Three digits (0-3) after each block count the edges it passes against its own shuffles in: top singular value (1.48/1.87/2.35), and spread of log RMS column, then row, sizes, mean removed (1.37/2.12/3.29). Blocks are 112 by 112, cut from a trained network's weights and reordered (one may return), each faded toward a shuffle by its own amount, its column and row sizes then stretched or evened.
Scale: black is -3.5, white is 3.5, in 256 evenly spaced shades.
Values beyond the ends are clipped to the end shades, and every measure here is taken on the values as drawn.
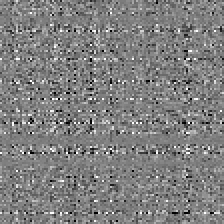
1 2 3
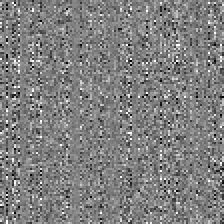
1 3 1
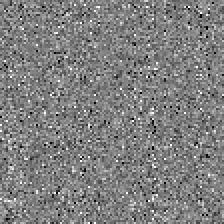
0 2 1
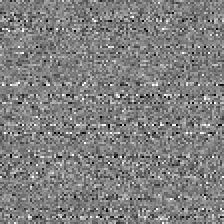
0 0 3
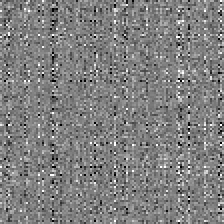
2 3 2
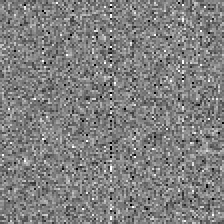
0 2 0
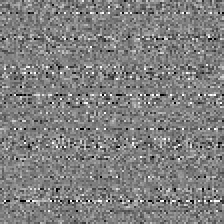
1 0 3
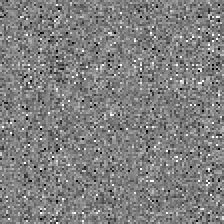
1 2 1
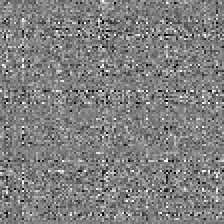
0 2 3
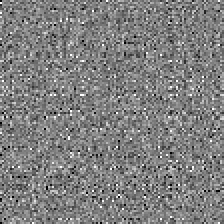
3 1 2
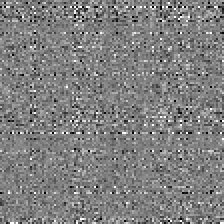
0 2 3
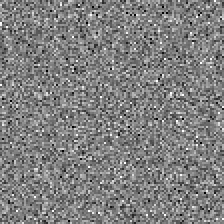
2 0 0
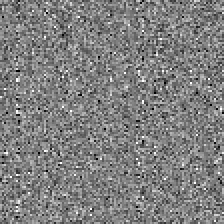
1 2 0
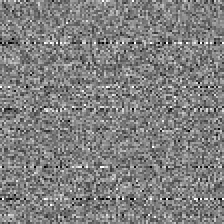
3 0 2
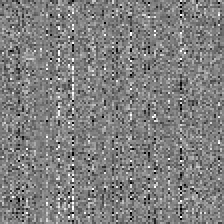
1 3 1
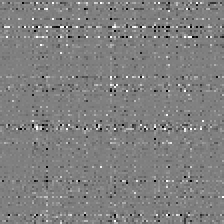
2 2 3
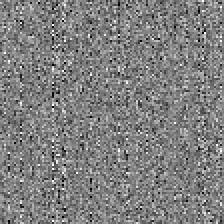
0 3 0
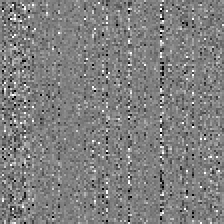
1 3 0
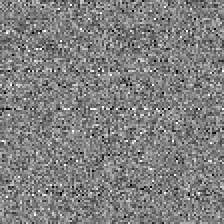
1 0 2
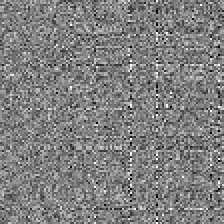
3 2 1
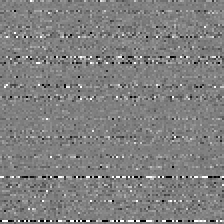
3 0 3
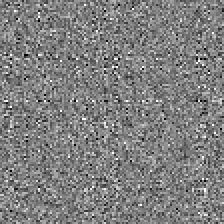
2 2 1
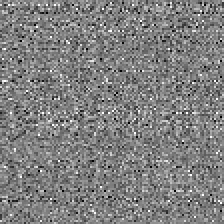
3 0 2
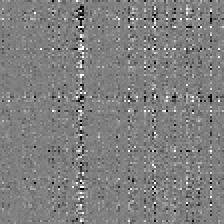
3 3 2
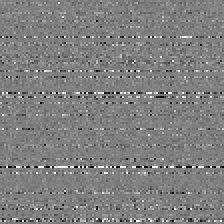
3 0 3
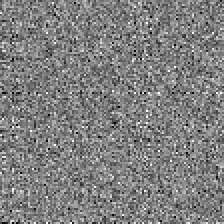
2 2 1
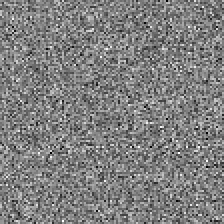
1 1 1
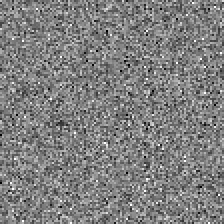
1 1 0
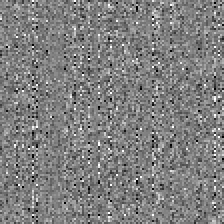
0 3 0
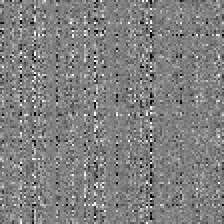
2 3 2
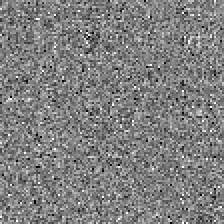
1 1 0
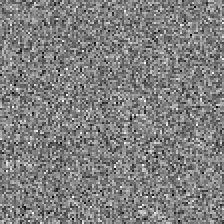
0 0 1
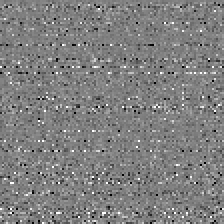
0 1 3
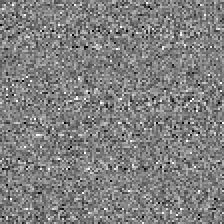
0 0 2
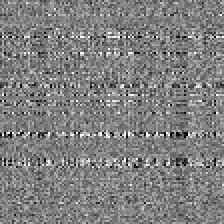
3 0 3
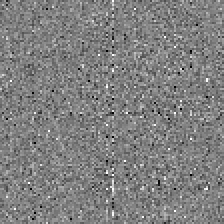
0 2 1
